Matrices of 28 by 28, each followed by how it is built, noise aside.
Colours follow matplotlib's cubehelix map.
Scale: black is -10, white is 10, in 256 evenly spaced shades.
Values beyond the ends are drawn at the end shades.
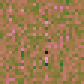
uneven columns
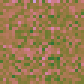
low rank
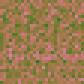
repeating columns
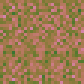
repeating columns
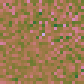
upper triangular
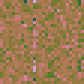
uneven columns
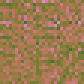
low rank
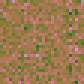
uneven columns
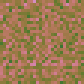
repeating columns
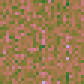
uneven columns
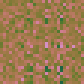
low rank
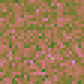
repeating columns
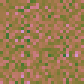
low rank
